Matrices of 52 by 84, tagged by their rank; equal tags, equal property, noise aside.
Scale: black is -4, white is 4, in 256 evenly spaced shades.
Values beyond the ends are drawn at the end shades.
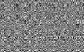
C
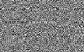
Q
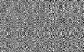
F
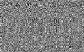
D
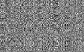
Q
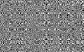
C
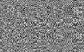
D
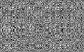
Q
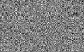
D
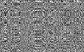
F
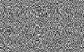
D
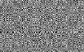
F
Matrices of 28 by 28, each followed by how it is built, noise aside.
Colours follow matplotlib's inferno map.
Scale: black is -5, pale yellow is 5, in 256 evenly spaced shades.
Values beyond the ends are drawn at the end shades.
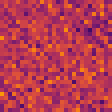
Toeplitz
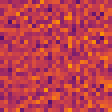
repeating rows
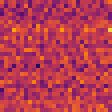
repeating columns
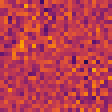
block diagonal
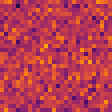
repeating columns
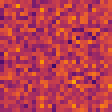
repeating rows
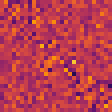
block diagonal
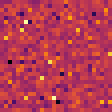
sparse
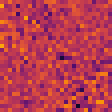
block diagonal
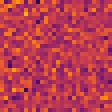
low rank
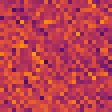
Toeplitz
